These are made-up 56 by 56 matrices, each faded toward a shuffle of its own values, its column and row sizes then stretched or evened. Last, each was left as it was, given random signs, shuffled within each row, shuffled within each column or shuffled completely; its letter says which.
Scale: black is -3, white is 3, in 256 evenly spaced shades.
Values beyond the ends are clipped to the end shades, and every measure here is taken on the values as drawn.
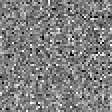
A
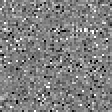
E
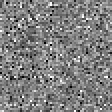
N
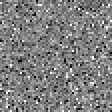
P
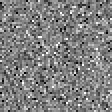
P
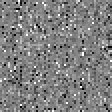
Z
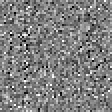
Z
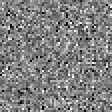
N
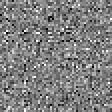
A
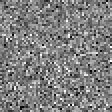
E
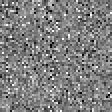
Z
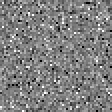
P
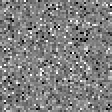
Z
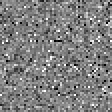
E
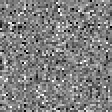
A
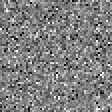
Z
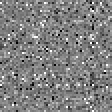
N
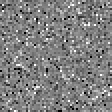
P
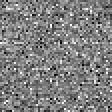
E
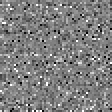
E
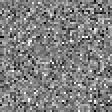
N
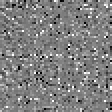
A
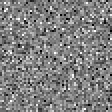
E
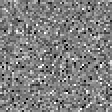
E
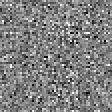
A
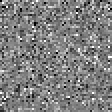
N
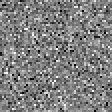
P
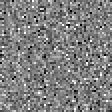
Z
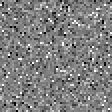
P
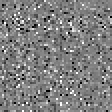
A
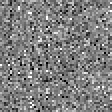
Z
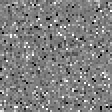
P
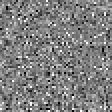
A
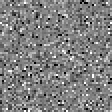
E
